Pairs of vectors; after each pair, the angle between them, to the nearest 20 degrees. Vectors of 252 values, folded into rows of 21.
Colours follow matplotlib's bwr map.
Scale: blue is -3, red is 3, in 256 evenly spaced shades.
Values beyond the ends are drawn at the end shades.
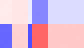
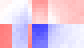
160 degrees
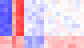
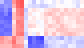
40 degrees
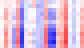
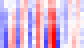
140 degrees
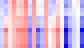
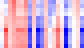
20 degrees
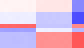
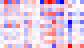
80 degrees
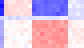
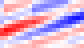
80 degrees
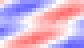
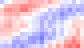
160 degrees
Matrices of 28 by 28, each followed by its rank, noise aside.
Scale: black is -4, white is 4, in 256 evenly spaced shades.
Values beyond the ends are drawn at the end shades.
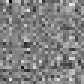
six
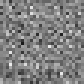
five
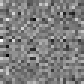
five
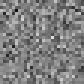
eight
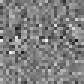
six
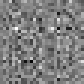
four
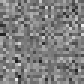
six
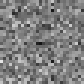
eight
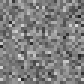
seven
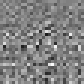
four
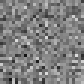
eight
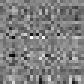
four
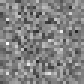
six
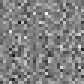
seven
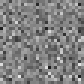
seven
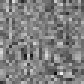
five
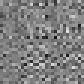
four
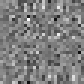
four
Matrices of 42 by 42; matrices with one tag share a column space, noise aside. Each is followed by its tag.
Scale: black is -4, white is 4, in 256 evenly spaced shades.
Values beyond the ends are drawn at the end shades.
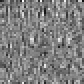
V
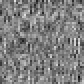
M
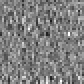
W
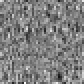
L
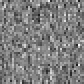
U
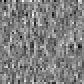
V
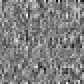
V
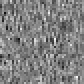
M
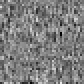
L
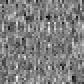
M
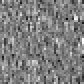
M
